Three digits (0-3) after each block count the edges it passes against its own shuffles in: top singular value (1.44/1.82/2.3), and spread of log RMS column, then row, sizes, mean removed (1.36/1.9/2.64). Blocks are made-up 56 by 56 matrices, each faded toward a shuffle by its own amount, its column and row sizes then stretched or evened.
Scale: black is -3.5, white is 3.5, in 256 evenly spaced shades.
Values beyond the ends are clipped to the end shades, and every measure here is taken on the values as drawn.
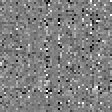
0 3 1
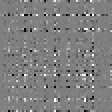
2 3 3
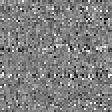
2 1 2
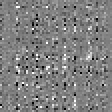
1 3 2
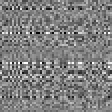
3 1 3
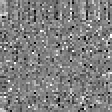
2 1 0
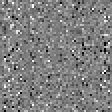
0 2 0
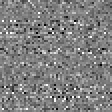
0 0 3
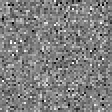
0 1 0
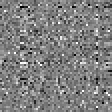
2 1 2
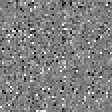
1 1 1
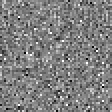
0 1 0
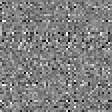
2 2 3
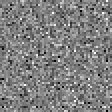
0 0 1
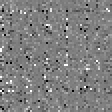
0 2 1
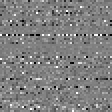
1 0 3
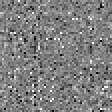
0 1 1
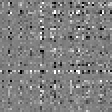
2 3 3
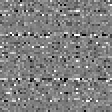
2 0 3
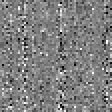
1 3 0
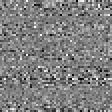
2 0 3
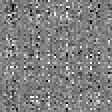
0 3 2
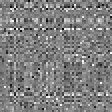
3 1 2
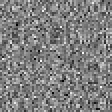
2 0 0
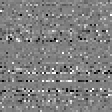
2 0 3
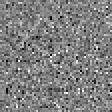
1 1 1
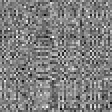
3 1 2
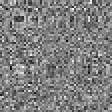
2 2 1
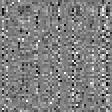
3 3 0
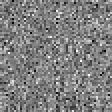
2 1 0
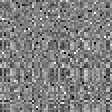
3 1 0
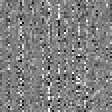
2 3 0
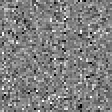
0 2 0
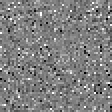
0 1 1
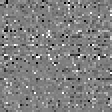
2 1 2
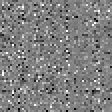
1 2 1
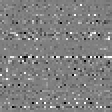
2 0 3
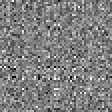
2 2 2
